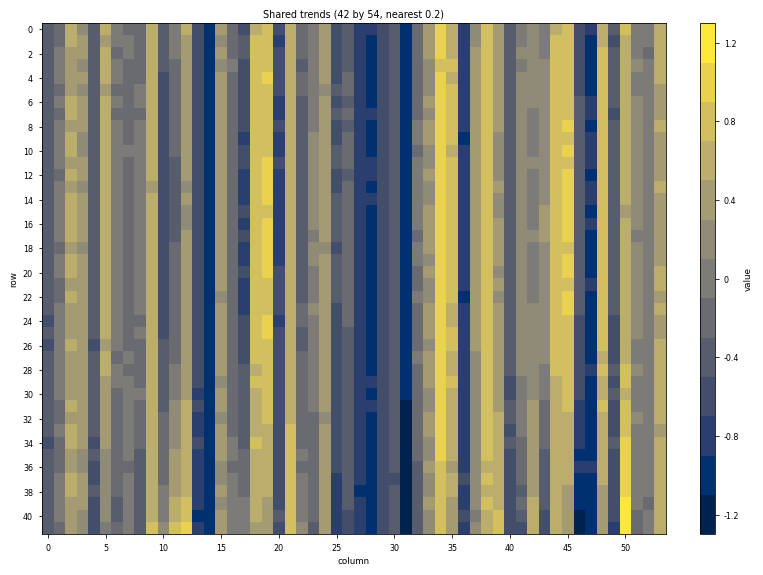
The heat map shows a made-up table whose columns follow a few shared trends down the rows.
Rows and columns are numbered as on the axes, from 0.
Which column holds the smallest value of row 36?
31
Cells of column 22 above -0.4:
22
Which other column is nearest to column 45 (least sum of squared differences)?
19
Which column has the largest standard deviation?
11
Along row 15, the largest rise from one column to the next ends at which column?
48
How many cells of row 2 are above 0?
23
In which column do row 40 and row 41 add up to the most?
50
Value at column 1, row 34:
-0.2
